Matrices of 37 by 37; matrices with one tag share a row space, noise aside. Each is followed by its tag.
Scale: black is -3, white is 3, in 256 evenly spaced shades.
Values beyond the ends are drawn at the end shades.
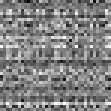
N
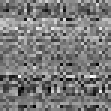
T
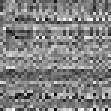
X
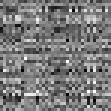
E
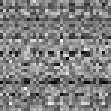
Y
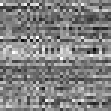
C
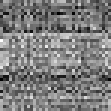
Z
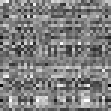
Z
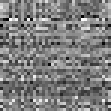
Z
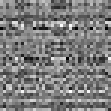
N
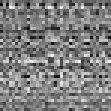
Y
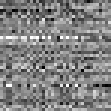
C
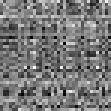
T
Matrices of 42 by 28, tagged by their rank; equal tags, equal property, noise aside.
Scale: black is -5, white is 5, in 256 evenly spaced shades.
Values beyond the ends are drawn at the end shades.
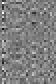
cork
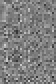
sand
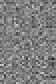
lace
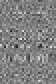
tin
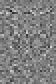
tin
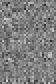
sand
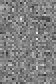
lace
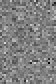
lace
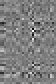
tin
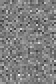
sand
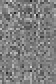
sand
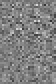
lace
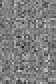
sand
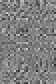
cork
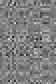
cork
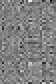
tin
